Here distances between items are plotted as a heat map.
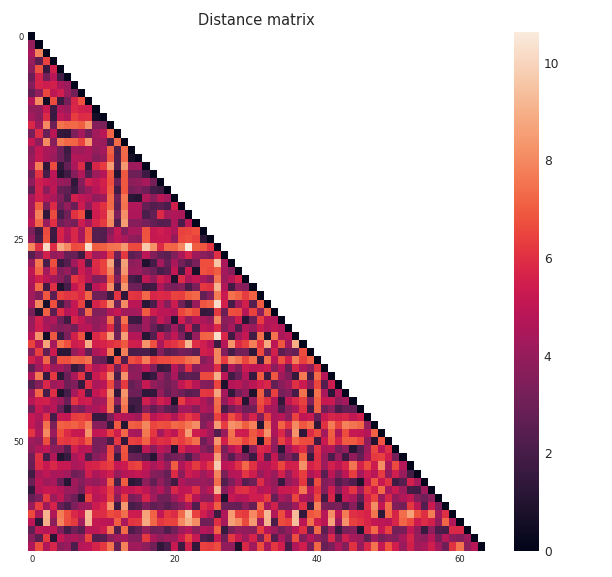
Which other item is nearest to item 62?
3
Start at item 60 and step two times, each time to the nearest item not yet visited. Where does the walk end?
34
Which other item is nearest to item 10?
9
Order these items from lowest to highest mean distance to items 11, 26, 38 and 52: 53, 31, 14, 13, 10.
10, 14, 13, 31, 53
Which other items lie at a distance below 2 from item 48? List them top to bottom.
11, 13, 32, 40, 50
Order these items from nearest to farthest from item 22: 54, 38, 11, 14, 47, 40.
14, 54, 47, 40, 11, 38
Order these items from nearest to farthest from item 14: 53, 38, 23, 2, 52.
52, 23, 2, 38, 53
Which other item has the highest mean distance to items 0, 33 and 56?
26
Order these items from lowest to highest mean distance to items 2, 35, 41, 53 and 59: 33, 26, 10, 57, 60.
57, 33, 10, 60, 26
